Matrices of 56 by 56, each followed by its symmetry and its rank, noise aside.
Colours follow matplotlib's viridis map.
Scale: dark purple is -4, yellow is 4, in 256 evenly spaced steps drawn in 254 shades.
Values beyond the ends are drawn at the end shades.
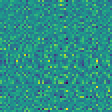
no symmetry, rank four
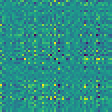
no symmetry, rank three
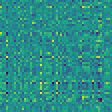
no symmetry, rank three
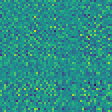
antisymmetric, rank four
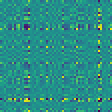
symmetric, rank two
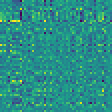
antisymmetric, rank four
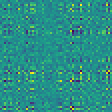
antisymmetric, rank two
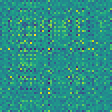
symmetric, rank four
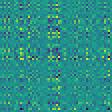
no symmetry, rank three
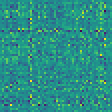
antisymmetric, rank four
